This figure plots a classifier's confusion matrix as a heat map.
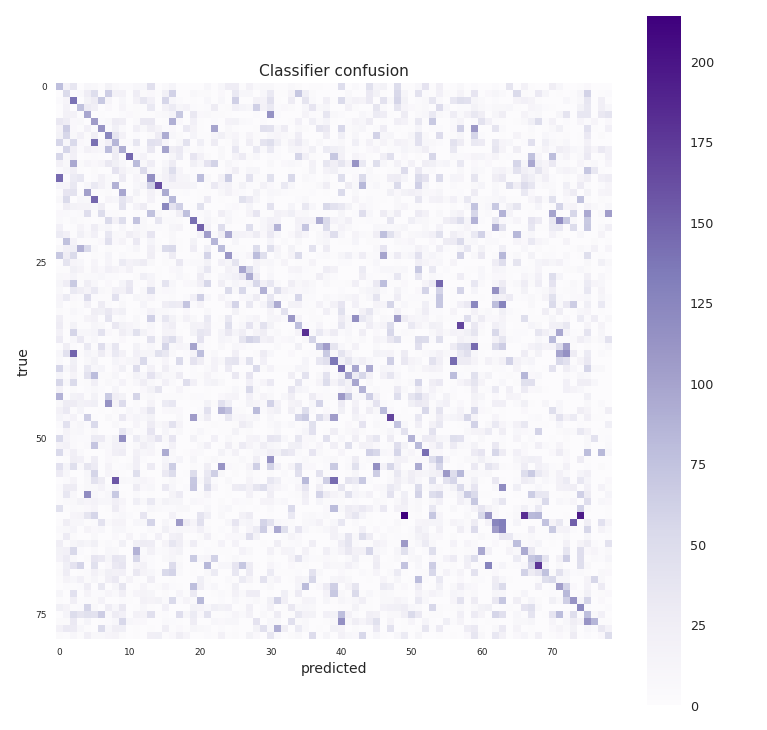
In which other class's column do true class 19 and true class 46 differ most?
71
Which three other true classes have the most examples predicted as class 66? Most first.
61, 41, 69
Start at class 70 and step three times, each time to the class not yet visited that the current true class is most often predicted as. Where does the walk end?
16
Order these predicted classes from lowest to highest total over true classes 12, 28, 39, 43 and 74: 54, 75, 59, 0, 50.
50, 0, 59, 75, 54
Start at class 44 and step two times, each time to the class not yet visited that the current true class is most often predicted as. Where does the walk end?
42
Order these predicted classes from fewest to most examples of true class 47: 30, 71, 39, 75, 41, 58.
41, 30, 75, 71, 58, 39
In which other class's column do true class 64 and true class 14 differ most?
8
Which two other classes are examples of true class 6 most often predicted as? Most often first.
59, 22
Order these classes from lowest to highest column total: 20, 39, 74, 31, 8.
31, 20, 74, 39, 8
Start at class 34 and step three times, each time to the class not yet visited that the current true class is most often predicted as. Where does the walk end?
62
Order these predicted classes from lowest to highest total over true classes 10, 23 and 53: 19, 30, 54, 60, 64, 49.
64, 49, 60, 19, 54, 30
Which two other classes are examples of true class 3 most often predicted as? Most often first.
28, 54
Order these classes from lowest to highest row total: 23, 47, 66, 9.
23, 66, 9, 47
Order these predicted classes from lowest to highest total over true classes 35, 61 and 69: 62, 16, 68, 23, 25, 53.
23, 25, 62, 16, 53, 68
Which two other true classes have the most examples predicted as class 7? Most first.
45, 9
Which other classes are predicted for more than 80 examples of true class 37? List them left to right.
19, 38, 59, 72
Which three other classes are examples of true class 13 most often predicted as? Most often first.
0, 20, 24
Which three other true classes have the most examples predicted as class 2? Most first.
38, 11, 28
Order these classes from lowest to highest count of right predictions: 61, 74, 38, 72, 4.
38, 72, 4, 61, 74
